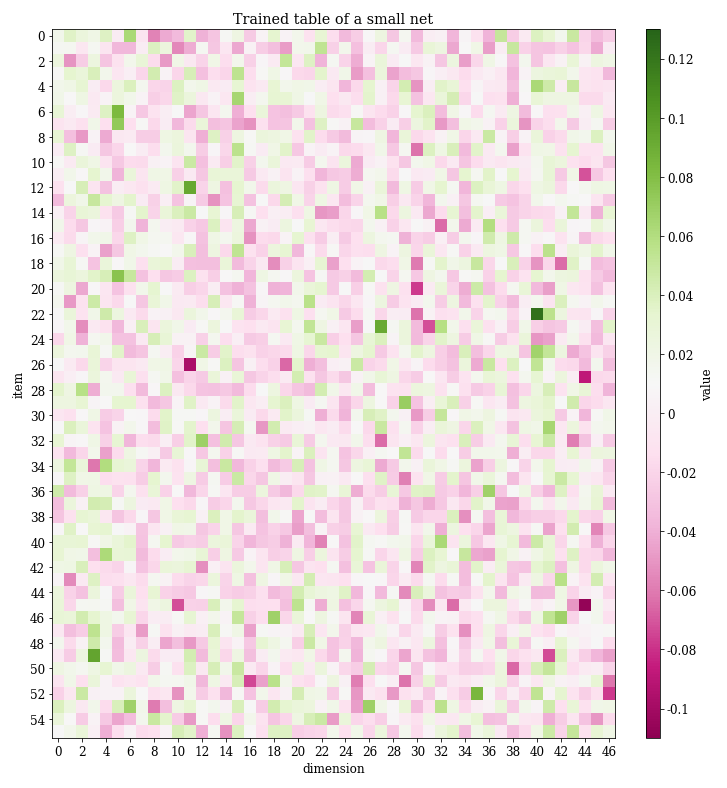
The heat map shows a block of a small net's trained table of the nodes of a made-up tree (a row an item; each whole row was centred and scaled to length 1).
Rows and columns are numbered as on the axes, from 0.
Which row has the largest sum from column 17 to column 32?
53
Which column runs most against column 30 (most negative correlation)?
32
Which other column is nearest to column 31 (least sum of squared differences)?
0
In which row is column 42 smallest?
18
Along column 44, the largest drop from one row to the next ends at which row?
45
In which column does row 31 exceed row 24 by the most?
41
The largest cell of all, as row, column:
22, 40
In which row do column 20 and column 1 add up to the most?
34
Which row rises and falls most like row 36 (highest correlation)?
44
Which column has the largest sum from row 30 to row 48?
3
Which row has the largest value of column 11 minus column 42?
12
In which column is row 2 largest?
19
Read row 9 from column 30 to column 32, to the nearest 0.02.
-0.06 0.04 0.02
